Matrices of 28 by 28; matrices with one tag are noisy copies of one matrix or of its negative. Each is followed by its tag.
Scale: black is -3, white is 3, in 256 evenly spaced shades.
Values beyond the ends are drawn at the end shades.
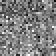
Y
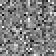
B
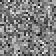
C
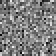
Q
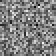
C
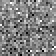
Y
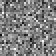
B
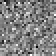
B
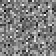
C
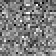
B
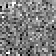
Y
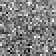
Y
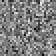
Q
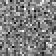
Q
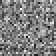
B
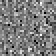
Q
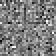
Q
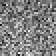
Y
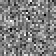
C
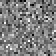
B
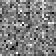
B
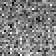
Y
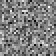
C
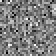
C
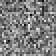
B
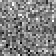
Y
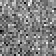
Y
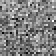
Y
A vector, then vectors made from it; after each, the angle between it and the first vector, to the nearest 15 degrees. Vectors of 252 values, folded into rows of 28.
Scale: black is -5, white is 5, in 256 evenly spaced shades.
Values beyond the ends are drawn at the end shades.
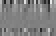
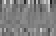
165 degrees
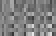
105 degrees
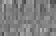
120 degrees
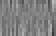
75 degrees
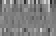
165 degrees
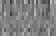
45 degrees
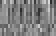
135 degrees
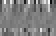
165 degrees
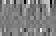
150 degrees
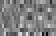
105 degrees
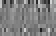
30 degrees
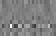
75 degrees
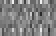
120 degrees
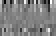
15 degrees
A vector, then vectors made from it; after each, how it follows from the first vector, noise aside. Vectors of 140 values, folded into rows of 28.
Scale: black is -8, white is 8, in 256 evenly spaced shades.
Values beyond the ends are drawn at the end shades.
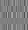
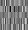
wrapped around, negated, scaled up.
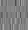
reversed, negated, partly zeroed.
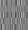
reversed, negated.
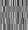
wrapped around, negated, scaled up.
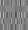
reversed, negated.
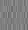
shrunk.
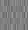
shrunk.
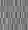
reversed, negated.
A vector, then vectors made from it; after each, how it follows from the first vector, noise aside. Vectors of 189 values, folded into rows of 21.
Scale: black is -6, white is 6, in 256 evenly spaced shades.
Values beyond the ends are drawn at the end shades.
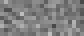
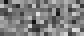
wrapped around, negated, scaled up.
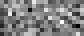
reversed, scaled up.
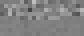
reversed, partly zeroed.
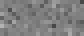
partly zeroed.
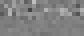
reversed, partly zeroed.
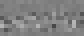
partly zeroed.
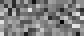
reversed, negated, scaled up.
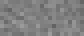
shrunk.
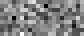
wrapped around, negated, scaled up.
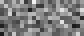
reversed, scaled up.
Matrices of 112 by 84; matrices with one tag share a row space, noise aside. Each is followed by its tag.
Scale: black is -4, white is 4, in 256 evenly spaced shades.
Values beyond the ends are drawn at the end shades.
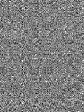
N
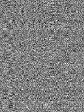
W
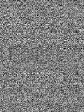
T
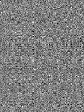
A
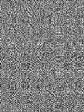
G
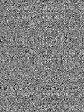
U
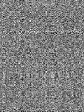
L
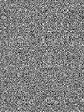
U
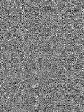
N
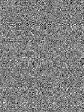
A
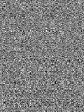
L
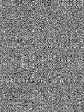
A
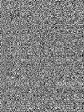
G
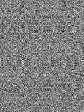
N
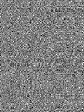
G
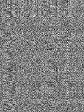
W
